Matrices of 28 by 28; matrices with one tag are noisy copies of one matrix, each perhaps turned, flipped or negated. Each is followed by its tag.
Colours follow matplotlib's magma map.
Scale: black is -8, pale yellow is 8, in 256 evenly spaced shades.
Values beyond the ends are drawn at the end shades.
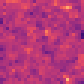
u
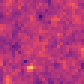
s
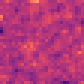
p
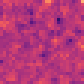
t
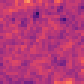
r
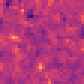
s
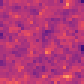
u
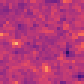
s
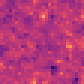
s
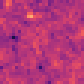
s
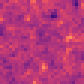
s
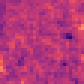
r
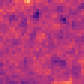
r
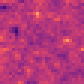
s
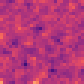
t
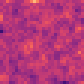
p
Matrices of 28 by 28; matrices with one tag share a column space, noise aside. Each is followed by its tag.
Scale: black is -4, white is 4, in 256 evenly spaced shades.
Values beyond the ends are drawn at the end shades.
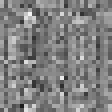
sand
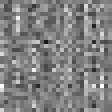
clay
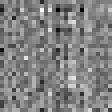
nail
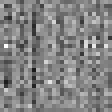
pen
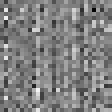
nail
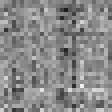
nail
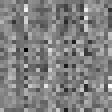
clay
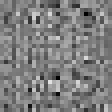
sand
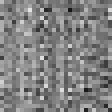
nail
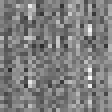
pen
